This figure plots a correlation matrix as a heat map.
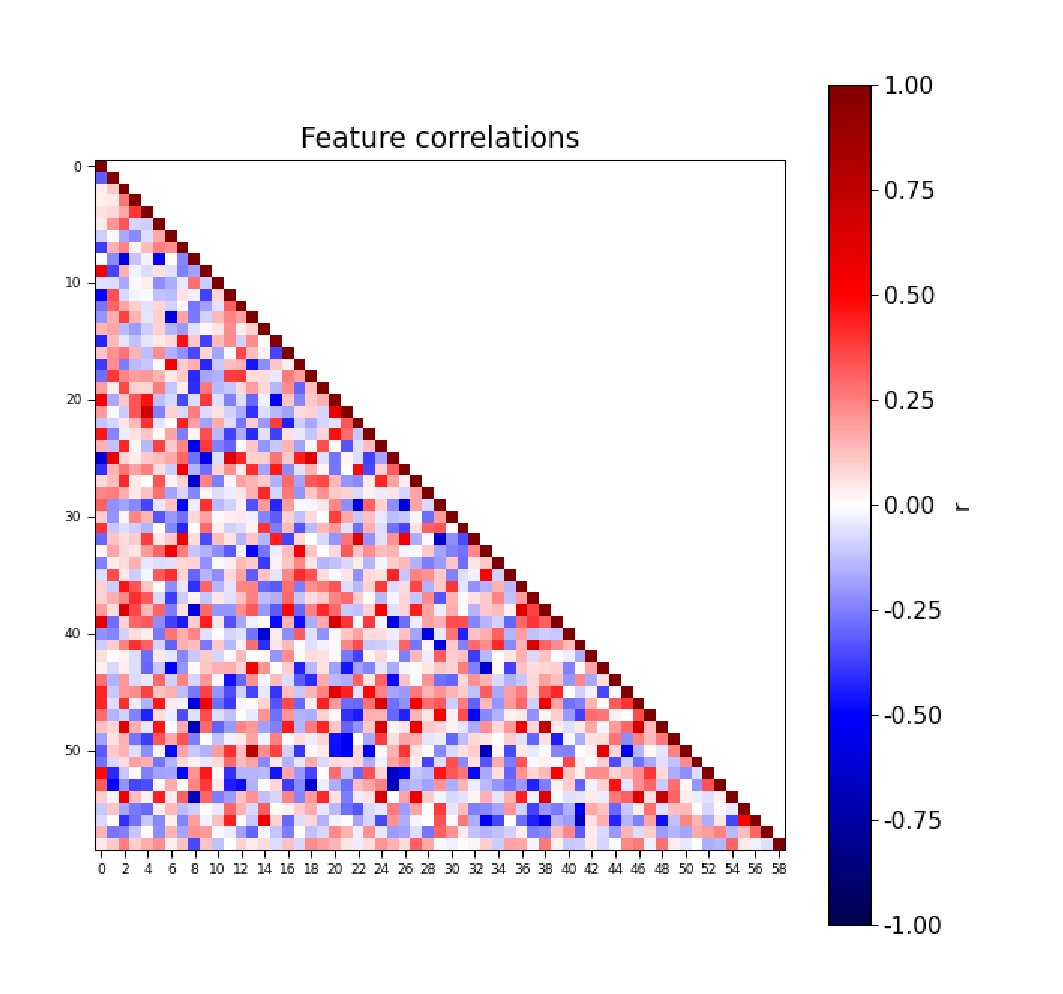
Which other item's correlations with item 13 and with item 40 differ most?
50
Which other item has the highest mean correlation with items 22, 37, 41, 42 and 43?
13
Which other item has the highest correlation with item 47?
29
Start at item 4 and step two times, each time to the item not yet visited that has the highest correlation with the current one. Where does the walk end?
20
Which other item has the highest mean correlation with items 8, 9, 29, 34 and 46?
52
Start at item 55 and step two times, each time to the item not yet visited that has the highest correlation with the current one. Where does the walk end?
14
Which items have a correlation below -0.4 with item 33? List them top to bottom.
13, 43, 50, 56
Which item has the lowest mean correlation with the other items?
8
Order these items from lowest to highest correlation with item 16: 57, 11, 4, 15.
15, 57, 4, 11
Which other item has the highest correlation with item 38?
48
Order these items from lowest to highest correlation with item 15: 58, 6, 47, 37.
47, 37, 58, 6
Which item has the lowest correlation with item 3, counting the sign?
53
